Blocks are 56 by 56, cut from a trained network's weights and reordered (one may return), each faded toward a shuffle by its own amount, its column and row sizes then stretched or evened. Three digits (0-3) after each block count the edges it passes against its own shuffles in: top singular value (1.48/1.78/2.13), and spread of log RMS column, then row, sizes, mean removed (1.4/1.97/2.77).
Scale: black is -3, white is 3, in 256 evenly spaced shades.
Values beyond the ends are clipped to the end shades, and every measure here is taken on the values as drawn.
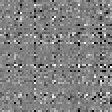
1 2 3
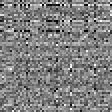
3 1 2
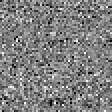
1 0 1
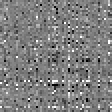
2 3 1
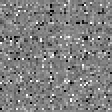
0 1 2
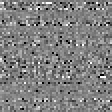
0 0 3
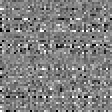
1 1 3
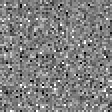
0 1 1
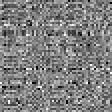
3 0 2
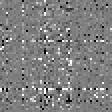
2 3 2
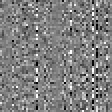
3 3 0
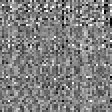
1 1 2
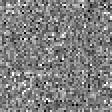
0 1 1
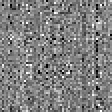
1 2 1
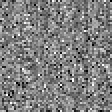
0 0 0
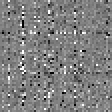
1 3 1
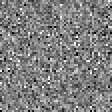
0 1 1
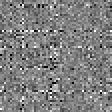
2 2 2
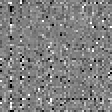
1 2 1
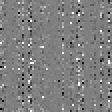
0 3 1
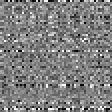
3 0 3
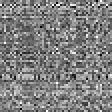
3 0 1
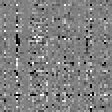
1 3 2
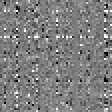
2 3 1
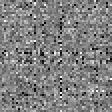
1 2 1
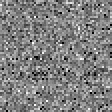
0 0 1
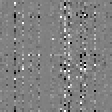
1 3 1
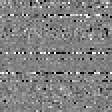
2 0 3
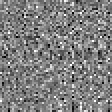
2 1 0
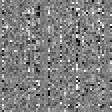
0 3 2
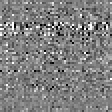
0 1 3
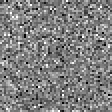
0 0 0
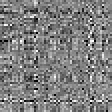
3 2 2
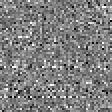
0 0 2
